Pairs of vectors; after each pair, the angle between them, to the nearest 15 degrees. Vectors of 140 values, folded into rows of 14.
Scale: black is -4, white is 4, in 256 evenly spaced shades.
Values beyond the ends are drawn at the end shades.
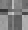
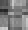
45 degrees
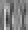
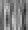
30 degrees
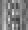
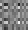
105 degrees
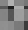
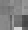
75 degrees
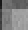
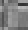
90 degrees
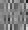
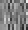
150 degrees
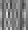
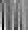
75 degrees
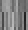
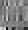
90 degrees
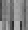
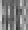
105 degrees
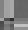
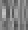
105 degrees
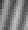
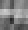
75 degrees
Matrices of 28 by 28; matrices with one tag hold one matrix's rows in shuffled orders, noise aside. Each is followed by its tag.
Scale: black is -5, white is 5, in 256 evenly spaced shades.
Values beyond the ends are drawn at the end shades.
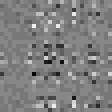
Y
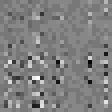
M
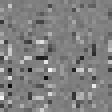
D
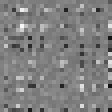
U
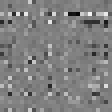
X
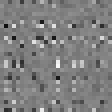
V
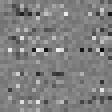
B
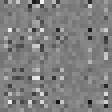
M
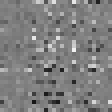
Y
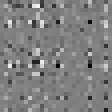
M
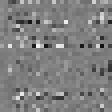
B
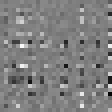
U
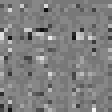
D
